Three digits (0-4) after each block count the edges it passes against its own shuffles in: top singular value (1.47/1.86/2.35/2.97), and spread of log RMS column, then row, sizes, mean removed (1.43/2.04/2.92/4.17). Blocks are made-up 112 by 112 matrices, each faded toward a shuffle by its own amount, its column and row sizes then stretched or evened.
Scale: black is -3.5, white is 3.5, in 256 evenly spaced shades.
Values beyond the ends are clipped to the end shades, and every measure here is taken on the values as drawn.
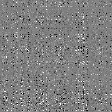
1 3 3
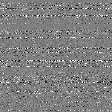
0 0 4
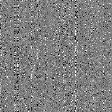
2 3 1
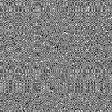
4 1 1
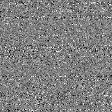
0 0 3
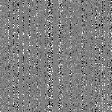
0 4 1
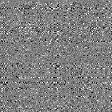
3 1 3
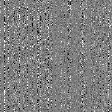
2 4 0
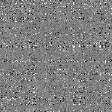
1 2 3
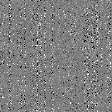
0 3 1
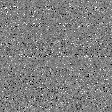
0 0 2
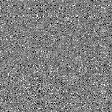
2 0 2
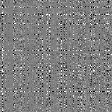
2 4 3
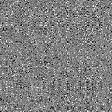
3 1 1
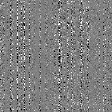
3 4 1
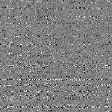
3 2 3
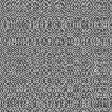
4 1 2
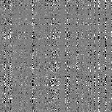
1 4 3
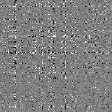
3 3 3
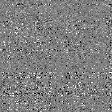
0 2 3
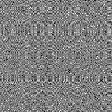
4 0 2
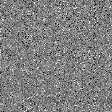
1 2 0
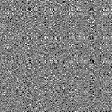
3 2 1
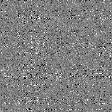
0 2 3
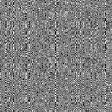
4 3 0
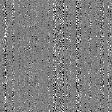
2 4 1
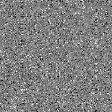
2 1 1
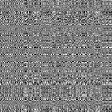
4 2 4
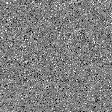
1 0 1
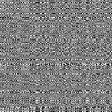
4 1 4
